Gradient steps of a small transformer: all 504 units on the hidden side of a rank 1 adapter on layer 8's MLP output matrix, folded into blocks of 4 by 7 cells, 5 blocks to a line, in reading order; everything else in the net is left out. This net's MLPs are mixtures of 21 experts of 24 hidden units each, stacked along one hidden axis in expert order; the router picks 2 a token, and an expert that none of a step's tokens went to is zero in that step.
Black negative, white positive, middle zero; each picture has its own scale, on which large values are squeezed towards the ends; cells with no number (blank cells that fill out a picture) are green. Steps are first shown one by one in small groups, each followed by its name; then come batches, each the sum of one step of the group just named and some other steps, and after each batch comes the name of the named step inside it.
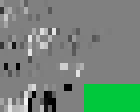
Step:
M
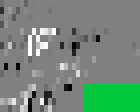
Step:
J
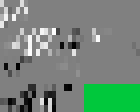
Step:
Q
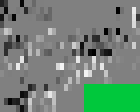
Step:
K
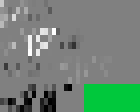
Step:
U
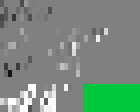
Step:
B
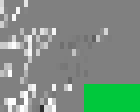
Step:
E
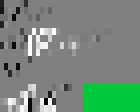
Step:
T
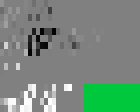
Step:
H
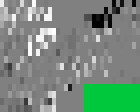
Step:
U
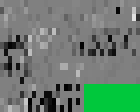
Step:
M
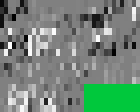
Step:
T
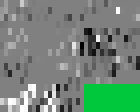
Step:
B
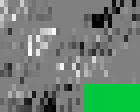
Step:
U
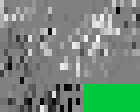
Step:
U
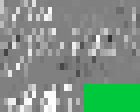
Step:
E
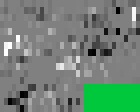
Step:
K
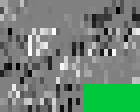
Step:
J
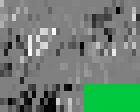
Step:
U
